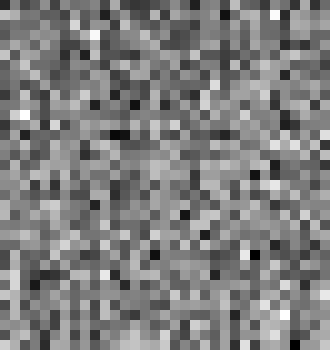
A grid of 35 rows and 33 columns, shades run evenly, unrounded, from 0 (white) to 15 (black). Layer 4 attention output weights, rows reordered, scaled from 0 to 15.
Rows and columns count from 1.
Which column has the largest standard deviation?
28
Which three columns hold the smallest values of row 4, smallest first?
10, 15, 9
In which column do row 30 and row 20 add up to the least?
33
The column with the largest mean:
12
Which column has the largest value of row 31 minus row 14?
16
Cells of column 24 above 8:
16
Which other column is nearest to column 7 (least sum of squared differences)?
23
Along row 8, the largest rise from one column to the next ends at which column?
29
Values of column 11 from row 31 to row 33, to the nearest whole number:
4 4 9
